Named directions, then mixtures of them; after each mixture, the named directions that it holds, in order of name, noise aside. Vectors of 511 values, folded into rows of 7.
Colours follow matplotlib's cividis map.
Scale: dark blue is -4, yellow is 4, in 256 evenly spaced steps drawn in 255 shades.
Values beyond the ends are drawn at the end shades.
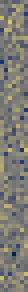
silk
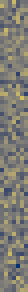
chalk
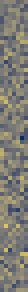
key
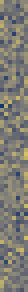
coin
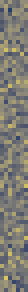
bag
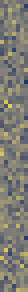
bag, coin, key.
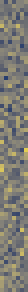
chalk, coin, silk.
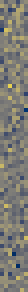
bag, chalk, silk.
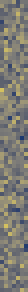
bag, chalk, key.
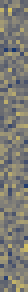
bag.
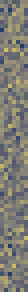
bag, silk.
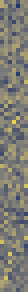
bag, chalk, coin.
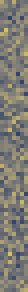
chalk, coin.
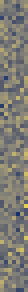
coin.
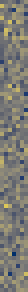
chalk, silk.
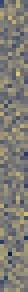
bag, chalk, coin.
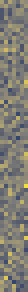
bag, coin.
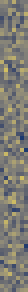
chalk, key, silk.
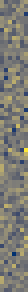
coin, silk.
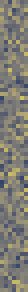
bag, chalk, key.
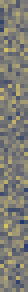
bag, chalk, key.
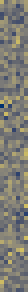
coin.
